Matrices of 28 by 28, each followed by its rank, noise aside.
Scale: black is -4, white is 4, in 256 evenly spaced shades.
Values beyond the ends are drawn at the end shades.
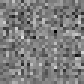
six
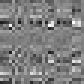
three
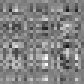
two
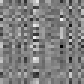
two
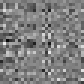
four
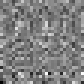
four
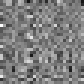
four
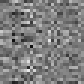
four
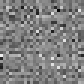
six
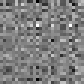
three
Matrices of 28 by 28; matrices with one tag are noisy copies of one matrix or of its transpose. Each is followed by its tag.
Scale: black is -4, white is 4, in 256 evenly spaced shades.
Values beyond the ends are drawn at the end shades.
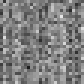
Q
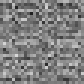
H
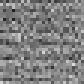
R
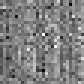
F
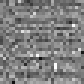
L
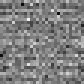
H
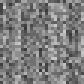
Q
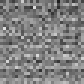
F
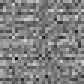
H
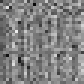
L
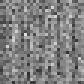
L
